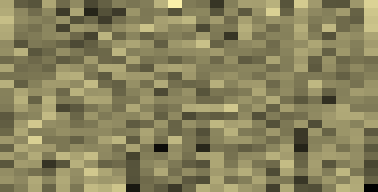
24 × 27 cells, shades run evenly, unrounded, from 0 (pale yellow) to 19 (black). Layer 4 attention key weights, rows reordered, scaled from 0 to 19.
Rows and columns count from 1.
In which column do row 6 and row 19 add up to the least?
10
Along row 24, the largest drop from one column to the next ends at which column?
21
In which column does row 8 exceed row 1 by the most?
13
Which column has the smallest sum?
18
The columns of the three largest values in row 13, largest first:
24, 22, 3
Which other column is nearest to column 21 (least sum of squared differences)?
16
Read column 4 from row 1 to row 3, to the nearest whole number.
6 8 9
